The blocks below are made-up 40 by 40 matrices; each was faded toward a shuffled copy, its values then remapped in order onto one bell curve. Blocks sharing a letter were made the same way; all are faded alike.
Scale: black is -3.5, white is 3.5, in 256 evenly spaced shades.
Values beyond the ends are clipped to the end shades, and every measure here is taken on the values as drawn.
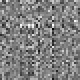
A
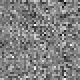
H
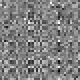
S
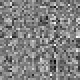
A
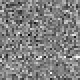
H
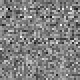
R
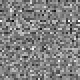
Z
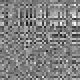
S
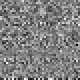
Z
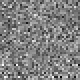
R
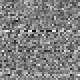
Z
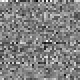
Z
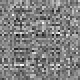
A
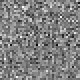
R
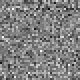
R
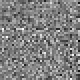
H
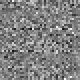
H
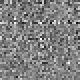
H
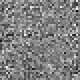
H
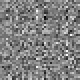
A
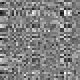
S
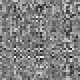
A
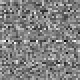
R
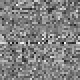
Z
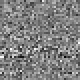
Z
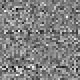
H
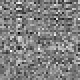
A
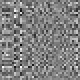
S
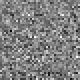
R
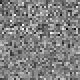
R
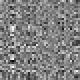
A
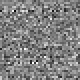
R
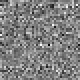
R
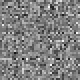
H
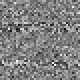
Z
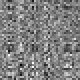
A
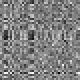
S
